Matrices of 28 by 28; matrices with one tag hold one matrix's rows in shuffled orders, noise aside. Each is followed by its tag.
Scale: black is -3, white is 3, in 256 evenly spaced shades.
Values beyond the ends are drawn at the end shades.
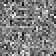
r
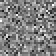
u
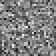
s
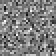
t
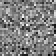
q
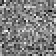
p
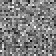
s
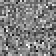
u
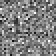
s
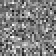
r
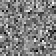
u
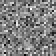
t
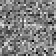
p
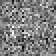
r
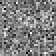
t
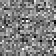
q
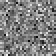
u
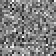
r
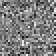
q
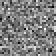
p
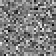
u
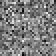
r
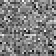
p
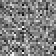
r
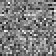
p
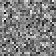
t
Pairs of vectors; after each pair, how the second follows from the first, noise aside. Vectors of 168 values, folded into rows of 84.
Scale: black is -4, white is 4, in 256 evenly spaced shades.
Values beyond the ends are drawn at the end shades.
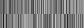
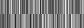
wrapped around, negated.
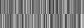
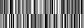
wrapped around, negated, scaled up.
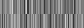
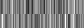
sign-scrambled.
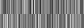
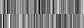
wrapped around, negated.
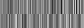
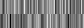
shuffled.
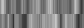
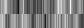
reversed, negated.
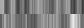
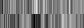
wrapped around, negated.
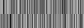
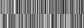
wrapped around, negated.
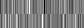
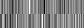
sign-scrambled.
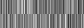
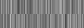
negated, shrunk.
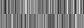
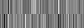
reversed, negated, partly zeroed.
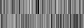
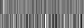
reversed, negated, partly zeroed.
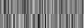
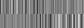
reversed, negated, partly zeroed.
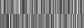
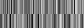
reversed, negated.
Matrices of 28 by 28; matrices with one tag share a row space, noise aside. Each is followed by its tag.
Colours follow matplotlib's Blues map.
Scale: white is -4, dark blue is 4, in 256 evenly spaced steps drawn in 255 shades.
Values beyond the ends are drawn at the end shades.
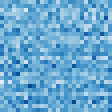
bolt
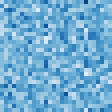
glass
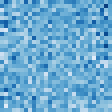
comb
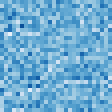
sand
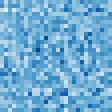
glass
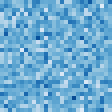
glass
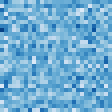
comb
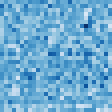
bolt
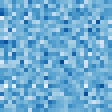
glass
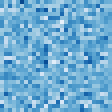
glass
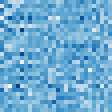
sand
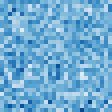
sand
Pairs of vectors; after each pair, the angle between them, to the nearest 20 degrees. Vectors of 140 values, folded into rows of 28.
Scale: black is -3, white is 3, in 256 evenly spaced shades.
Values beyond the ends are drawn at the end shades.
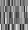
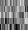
140 degrees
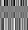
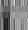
120 degrees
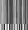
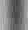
80 degrees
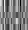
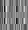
140 degrees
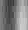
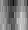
40 degrees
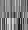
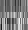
160 degrees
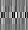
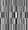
40 degrees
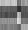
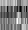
40 degrees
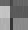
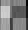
40 degrees
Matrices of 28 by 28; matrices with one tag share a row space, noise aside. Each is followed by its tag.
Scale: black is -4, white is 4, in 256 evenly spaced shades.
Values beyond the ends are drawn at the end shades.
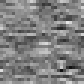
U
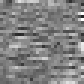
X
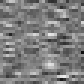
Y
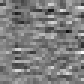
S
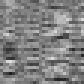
Y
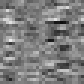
Y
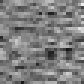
S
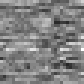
U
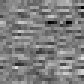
S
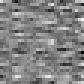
S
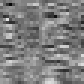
Y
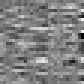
X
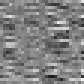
Y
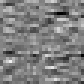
Y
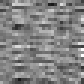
S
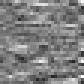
X
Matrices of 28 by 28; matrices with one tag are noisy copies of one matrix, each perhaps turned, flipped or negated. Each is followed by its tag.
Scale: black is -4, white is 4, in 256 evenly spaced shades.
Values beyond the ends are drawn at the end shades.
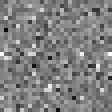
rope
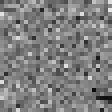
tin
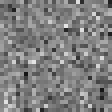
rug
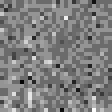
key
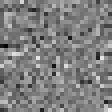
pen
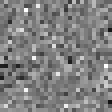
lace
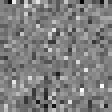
lace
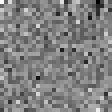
tin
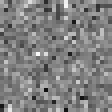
pen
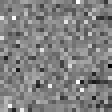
key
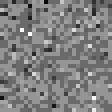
key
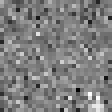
tin
